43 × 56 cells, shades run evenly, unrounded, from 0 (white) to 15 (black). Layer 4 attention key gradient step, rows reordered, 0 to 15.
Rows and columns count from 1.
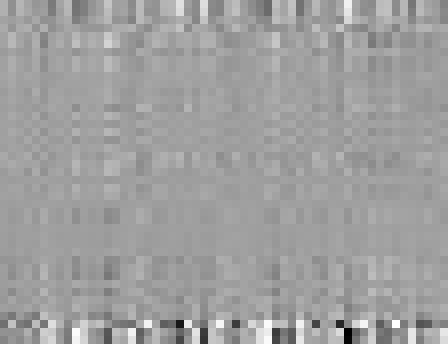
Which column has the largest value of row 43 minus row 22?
44
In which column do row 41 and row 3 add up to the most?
43
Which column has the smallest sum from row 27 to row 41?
47
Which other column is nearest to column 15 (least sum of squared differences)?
20
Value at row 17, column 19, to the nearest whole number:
6
